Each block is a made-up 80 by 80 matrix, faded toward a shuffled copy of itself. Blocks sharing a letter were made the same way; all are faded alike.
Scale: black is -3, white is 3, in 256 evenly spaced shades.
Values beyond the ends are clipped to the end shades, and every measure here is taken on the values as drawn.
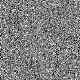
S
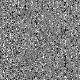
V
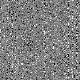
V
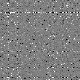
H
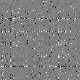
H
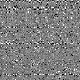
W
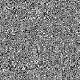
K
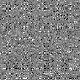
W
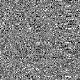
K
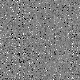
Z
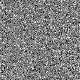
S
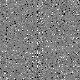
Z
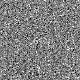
S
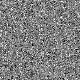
S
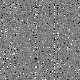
Z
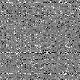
W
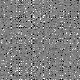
H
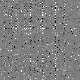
H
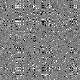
H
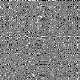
W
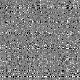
W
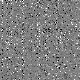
Z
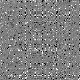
H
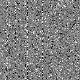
V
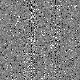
V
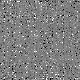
Z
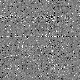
Z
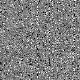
V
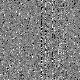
V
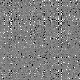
H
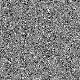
S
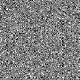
K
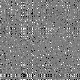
H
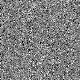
S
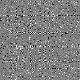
H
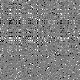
H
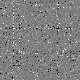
Z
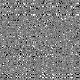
W
